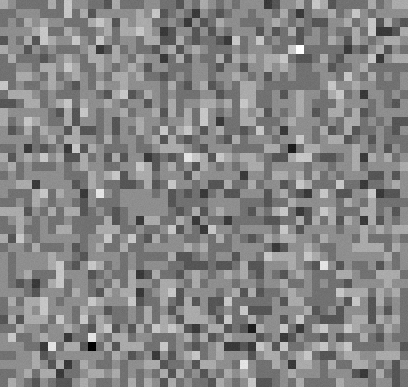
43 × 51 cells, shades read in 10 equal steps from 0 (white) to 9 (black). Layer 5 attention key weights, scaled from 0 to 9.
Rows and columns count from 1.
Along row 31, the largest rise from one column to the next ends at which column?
18
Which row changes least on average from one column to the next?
23
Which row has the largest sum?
25
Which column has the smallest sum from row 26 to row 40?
8
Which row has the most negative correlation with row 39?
38
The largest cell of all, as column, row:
12, 39
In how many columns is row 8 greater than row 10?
16
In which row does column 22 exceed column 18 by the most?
4
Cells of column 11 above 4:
19
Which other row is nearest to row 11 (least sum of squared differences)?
13
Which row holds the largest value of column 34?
1
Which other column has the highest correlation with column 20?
42
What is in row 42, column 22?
6
